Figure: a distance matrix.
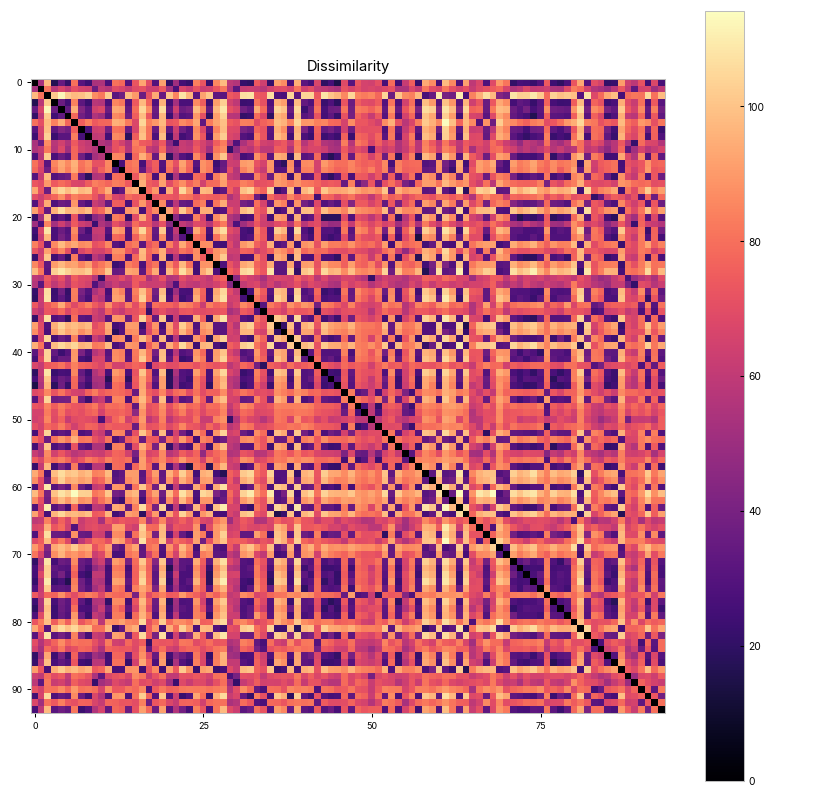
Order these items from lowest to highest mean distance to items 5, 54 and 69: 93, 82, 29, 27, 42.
93, 82, 29, 27, 42
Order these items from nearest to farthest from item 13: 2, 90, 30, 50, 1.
2, 30, 1, 90, 50
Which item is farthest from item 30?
80
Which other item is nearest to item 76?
51
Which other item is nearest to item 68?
66
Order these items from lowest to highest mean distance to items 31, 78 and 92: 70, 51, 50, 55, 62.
55, 50, 51, 70, 62
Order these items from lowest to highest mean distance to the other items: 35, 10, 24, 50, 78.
78, 35, 10, 50, 24
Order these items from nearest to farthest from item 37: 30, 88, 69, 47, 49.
69, 30, 88, 49, 47
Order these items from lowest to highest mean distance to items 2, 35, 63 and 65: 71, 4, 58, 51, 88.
71, 4, 88, 51, 58
